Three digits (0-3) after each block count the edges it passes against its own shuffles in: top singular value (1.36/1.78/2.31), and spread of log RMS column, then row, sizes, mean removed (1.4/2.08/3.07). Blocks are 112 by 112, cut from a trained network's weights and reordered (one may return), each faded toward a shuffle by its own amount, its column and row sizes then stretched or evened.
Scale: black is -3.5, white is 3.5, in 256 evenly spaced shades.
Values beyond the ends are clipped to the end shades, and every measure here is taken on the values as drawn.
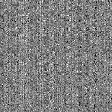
2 1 1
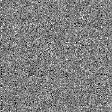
1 2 1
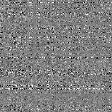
0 2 3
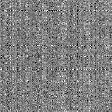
2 2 2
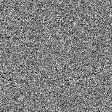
1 0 2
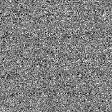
1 0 2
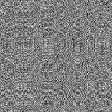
3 1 0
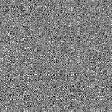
2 1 2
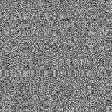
3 0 0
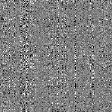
2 3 2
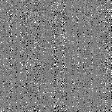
0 3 2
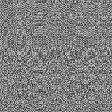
3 1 0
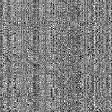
3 2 1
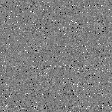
0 1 2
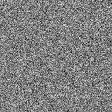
1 0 0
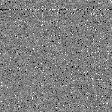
1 1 1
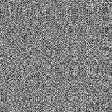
3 1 0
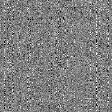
1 3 1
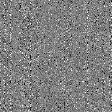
1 3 0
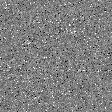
0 0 0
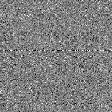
2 0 1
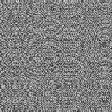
3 0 1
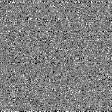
1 1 2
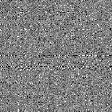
2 1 2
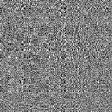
3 2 2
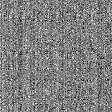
2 0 2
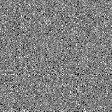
2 1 1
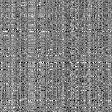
3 1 3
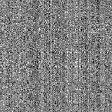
2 1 1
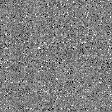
0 1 2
